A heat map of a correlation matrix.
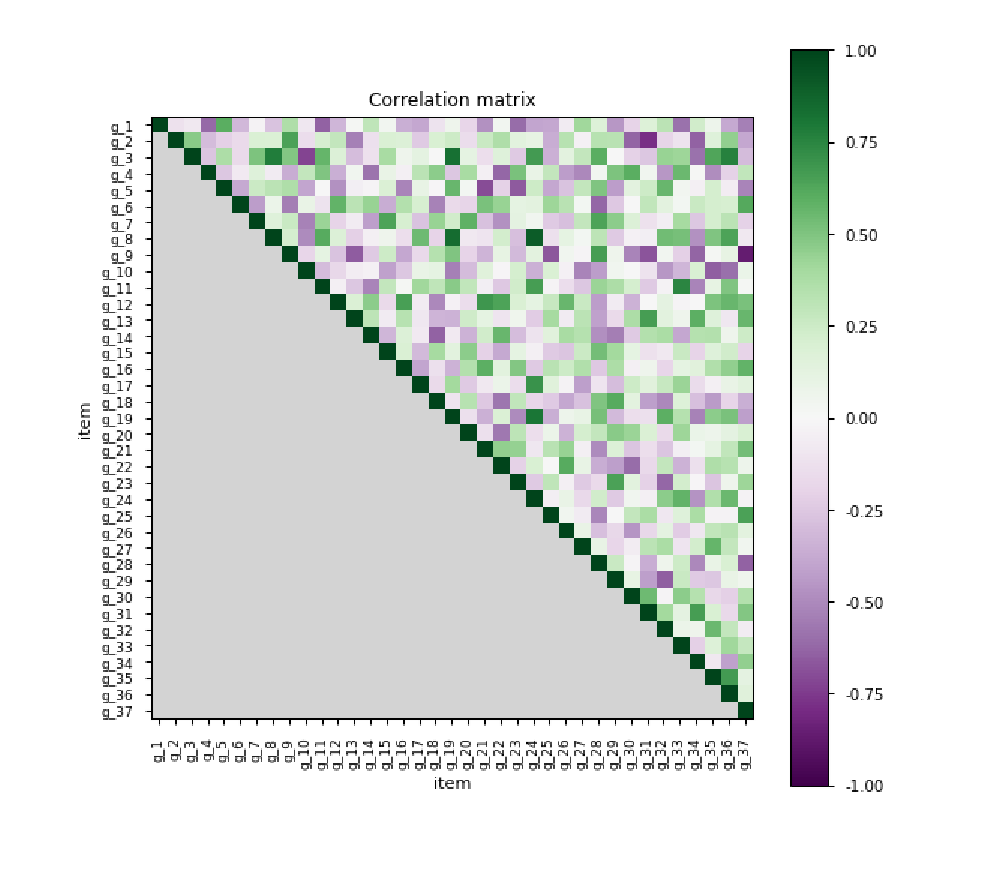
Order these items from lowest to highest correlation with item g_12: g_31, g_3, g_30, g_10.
g_30, g_10, g_31, g_3
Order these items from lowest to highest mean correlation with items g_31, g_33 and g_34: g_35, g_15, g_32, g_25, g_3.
g_3, g_15, g_35, g_32, g_25
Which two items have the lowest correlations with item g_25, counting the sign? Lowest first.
g_9, g_28
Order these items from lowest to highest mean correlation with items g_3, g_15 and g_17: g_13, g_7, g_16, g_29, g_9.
g_13, g_16, g_29, g_9, g_7
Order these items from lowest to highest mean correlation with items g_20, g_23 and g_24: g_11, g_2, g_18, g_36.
g_2, g_18, g_36, g_11
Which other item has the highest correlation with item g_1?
g_5
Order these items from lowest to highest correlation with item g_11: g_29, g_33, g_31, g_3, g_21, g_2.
g_31, g_21, g_2, g_29, g_3, g_33
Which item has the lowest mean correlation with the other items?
g_10
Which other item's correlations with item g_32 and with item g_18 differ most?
g_29
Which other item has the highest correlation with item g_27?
g_35
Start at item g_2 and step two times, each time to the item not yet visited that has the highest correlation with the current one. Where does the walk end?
g_28
